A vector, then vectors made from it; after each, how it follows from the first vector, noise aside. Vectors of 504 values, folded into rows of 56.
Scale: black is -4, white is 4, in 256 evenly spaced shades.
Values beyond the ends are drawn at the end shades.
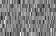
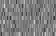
reversed, partly zeroed.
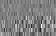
wrapped around, partly zeroed.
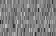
wrapped around, partly zeroed.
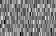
negated.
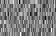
sign-scrambled.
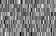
negated.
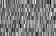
reversed.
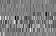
wrapped around, negated, partly zeroed.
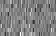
partly zeroed.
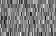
sign-scrambled.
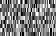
negated, scaled up.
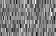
reversed.
